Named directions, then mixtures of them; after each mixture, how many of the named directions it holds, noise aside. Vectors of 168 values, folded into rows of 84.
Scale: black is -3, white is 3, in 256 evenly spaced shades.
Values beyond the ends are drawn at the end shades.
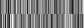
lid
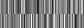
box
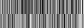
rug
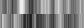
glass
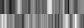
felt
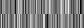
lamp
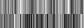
four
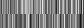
one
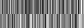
two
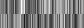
three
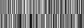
three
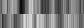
one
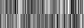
four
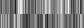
two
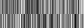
four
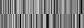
three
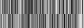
two
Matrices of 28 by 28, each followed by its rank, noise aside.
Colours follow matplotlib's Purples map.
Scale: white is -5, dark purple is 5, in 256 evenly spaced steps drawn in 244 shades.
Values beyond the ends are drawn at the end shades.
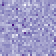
six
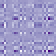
two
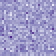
six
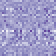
four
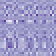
two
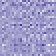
three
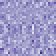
four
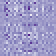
three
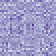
six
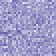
eight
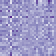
three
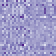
four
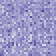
eight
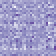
four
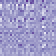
four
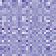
three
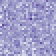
eight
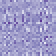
four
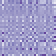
two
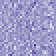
six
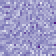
eight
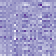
three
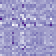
three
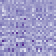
three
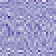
four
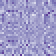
four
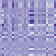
two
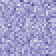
eight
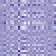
two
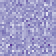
eight
